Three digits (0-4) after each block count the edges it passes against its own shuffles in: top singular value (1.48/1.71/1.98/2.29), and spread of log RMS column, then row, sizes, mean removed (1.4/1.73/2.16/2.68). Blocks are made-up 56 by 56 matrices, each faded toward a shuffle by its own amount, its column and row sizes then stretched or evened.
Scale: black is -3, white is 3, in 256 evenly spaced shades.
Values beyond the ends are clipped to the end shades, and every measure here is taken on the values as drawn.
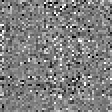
0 3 2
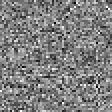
2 0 0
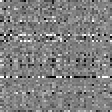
4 2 4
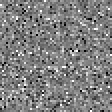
0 0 0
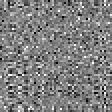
3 1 1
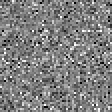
0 0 2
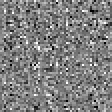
0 3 2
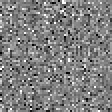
2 2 1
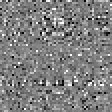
3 0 3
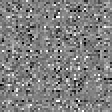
2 3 3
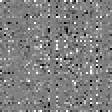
0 4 3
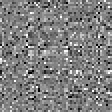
4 2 2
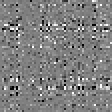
4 4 4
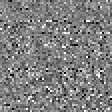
0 1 3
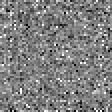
0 0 2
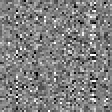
2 3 1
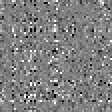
3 3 2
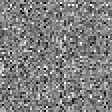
1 3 0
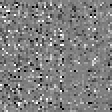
0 3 2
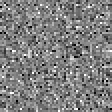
2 0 1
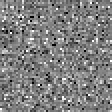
2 1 1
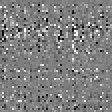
2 4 4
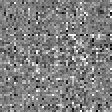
1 3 3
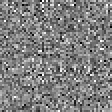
1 1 1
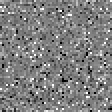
0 1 0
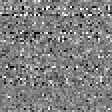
0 0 4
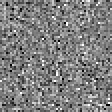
0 1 1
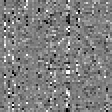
1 4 0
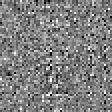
2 2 1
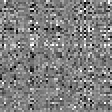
3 4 2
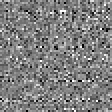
2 1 3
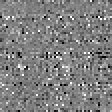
1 2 4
